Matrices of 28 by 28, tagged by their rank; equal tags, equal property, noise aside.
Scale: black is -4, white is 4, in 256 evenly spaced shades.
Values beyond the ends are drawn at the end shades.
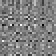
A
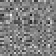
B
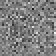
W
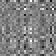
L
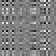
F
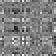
L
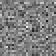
W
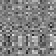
A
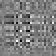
L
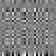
F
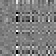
F
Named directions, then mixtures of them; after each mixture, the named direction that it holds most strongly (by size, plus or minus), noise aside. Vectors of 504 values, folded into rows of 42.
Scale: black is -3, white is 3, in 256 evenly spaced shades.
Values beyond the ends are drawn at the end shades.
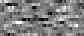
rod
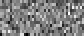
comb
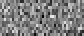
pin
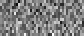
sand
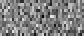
pin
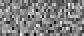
comb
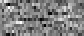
rod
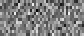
sand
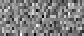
pin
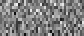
sand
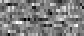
rod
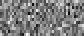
comb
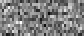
pin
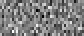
pin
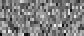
comb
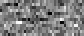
rod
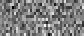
sand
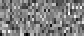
comb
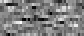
rod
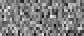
pin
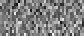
sand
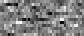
rod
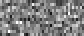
comb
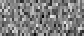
pin
